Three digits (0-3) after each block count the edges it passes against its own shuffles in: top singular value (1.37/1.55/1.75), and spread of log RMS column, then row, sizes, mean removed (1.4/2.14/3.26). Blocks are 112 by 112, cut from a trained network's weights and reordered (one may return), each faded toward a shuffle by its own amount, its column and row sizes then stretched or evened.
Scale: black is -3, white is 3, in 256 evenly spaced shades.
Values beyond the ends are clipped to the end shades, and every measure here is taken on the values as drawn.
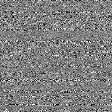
2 0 3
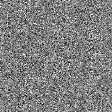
1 2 0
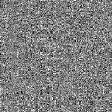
2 2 1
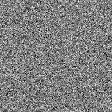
1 0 0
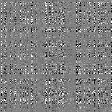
3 3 3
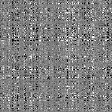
3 3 3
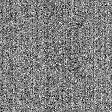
2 0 1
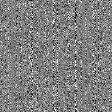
0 3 0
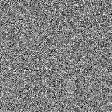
3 0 1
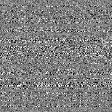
3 0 3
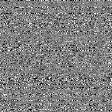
1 1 3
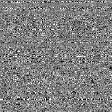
2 1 3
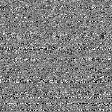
2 0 3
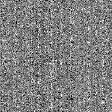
1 2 1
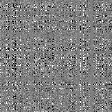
1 3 3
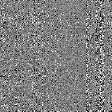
2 3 2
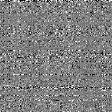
0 2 3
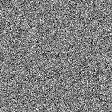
1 0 0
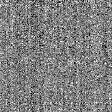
2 0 2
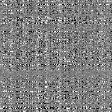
3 2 3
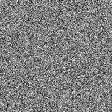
1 0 0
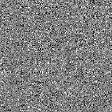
2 2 2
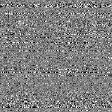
2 1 3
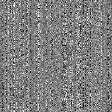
2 3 1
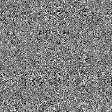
2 2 2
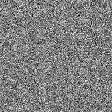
1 0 0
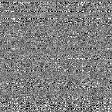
3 1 3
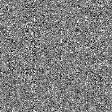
0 2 1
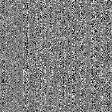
0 3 1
